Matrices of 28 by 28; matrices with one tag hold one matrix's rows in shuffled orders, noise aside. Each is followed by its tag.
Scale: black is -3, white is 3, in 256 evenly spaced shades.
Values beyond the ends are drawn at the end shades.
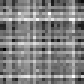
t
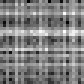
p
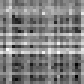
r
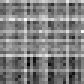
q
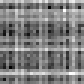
p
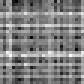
r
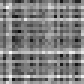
r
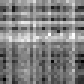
t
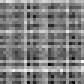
q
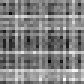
p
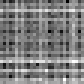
p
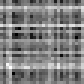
r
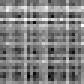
q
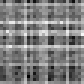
q
